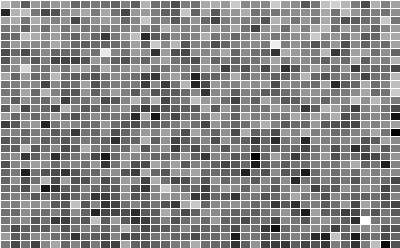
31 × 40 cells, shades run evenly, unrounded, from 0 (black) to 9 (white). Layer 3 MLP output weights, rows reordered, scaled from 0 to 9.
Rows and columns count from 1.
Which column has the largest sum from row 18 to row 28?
17
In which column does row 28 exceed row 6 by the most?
37
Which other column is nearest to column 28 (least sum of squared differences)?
2
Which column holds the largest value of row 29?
13
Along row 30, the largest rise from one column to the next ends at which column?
34
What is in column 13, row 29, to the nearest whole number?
6
